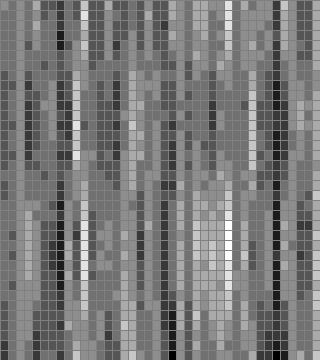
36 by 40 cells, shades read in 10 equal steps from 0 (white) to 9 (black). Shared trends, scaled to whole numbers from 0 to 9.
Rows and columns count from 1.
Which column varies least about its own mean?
3
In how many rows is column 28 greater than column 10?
12
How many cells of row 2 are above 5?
12
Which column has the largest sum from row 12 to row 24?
35
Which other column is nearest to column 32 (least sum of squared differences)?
10
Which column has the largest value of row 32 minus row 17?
32
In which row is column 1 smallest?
1
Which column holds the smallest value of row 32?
25
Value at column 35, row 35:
8
